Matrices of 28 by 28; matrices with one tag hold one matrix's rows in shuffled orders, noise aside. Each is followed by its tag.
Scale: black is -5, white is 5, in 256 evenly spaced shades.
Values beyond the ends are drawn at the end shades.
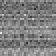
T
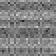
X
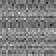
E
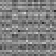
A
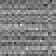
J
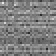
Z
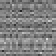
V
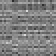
A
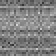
X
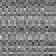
E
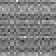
X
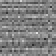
J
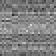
A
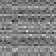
A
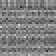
E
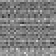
X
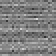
J
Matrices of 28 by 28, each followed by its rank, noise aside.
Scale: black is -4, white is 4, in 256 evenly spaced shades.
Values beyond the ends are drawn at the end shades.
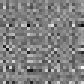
two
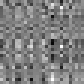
two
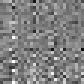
four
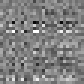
two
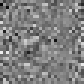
four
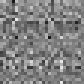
four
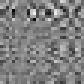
two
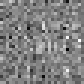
four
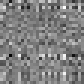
two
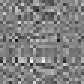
four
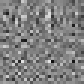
five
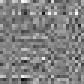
four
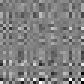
two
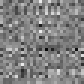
three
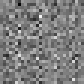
four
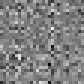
four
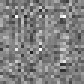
four
